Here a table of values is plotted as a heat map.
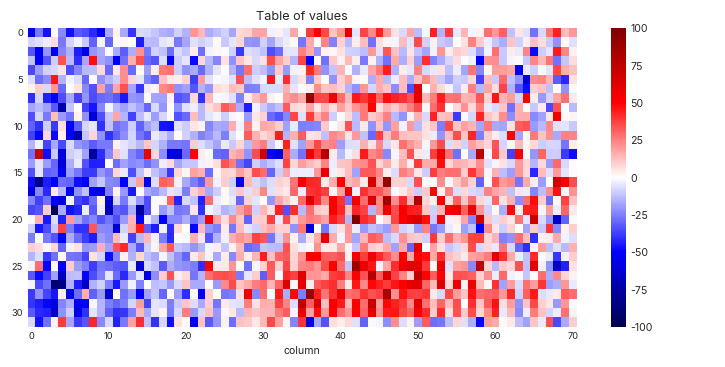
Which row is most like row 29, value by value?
30
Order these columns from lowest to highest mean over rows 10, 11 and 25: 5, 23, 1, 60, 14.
14, 5, 1, 60, 23
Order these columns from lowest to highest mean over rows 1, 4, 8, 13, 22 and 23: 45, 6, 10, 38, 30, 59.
10, 6, 59, 30, 45, 38
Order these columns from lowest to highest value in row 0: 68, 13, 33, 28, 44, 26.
13, 26, 33, 28, 44, 68
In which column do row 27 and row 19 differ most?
33
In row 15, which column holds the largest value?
38
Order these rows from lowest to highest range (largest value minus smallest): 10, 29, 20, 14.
10, 14, 29, 20
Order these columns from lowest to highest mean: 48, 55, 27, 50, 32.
27, 32, 55, 48, 50
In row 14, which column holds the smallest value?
4
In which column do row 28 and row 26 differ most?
35
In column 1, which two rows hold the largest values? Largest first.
13, 25
